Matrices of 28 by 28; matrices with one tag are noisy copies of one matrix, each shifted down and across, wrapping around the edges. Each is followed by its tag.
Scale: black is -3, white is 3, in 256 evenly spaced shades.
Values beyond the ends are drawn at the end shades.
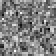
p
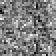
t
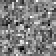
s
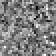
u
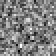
u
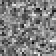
s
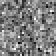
t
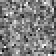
t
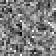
p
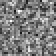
u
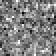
t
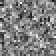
p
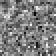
u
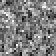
p
